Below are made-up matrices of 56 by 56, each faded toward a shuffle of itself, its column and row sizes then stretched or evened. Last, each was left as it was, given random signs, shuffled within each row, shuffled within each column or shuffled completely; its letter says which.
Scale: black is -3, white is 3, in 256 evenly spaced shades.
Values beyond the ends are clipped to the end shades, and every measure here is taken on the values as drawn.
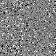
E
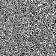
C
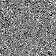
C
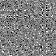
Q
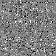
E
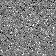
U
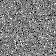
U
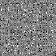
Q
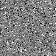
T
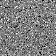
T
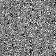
C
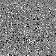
E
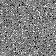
U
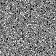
U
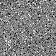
U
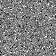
U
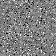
C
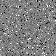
U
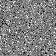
U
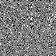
E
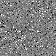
T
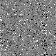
E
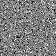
U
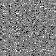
Q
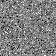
U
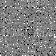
Q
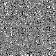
E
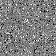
T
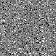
Q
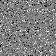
T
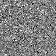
U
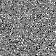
T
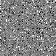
E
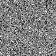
C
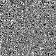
E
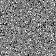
C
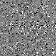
Q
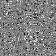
E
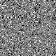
E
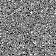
T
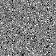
C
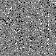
E
